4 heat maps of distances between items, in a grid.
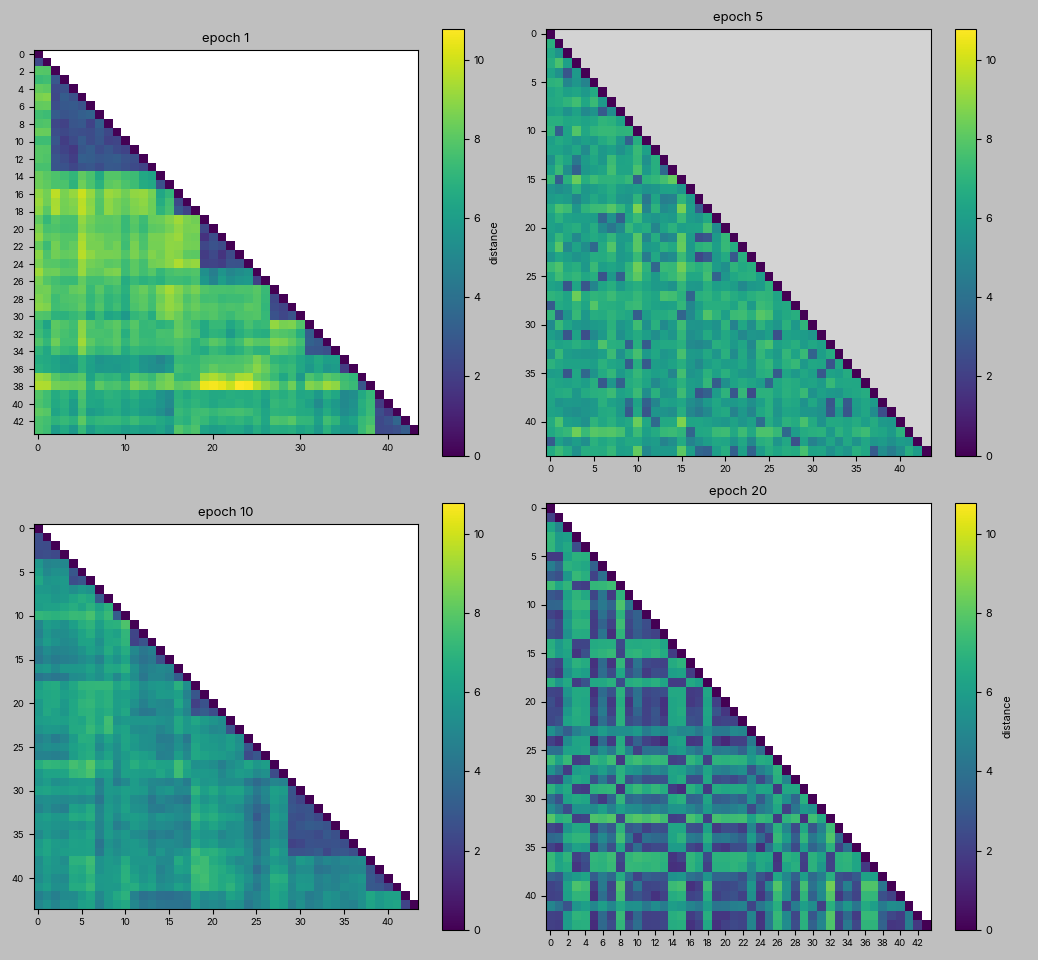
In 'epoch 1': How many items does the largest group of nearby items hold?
12
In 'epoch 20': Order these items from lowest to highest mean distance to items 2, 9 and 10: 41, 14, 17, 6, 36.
17, 41, 6, 14, 36
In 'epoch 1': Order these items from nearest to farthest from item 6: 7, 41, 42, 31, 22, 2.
2, 7, 41, 42, 31, 22
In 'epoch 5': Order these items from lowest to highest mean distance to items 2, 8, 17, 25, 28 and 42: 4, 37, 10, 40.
4, 37, 40, 10
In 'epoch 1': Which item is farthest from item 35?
25
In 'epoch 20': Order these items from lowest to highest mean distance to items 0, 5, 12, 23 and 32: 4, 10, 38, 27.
38, 10, 27, 4
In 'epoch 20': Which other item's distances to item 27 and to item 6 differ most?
2
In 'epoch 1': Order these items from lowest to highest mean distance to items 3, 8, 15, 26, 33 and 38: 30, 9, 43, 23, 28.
9, 43, 30, 28, 23
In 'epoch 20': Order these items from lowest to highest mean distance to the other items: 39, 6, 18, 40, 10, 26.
40, 39, 10, 6, 18, 26
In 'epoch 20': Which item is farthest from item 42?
32
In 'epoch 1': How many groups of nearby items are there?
11
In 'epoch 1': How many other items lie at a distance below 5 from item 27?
3
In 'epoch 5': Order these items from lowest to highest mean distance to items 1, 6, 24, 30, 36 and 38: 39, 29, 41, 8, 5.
8, 39, 29, 5, 41
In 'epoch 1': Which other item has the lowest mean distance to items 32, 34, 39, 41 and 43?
40
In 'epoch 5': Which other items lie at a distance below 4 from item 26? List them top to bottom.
2, 4, 31, 35
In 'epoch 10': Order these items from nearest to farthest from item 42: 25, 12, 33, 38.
12, 25, 33, 38
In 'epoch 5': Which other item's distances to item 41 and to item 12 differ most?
24
